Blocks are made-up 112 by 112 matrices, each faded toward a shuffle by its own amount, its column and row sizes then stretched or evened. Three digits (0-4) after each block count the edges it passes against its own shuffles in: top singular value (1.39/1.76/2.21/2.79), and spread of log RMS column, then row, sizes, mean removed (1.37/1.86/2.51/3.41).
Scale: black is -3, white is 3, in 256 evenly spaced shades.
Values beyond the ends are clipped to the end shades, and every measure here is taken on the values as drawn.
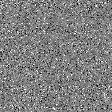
0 0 2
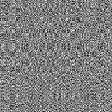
4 0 1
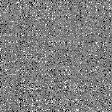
0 3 3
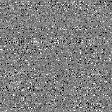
2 1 3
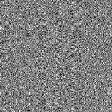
3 2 0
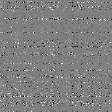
1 2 4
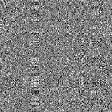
3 2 1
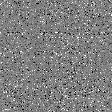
0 1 2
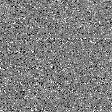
0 0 3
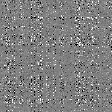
1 4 3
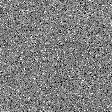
0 0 0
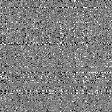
3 2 4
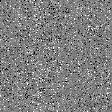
1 2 1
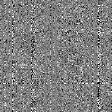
1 4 2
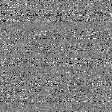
1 0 4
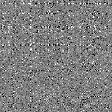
3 2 2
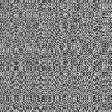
4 3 0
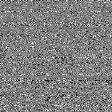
1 0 4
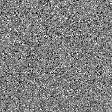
1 1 2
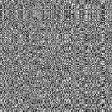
4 3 0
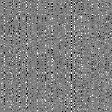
4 4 1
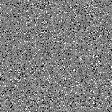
2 1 1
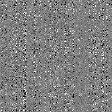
0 4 2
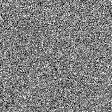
1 0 1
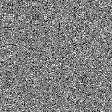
2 1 0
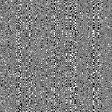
4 4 0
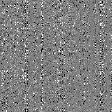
1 4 1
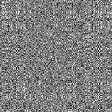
4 3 1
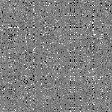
3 3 2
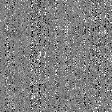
0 4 0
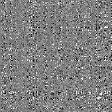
2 4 3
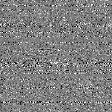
2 0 4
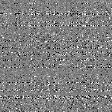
2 2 4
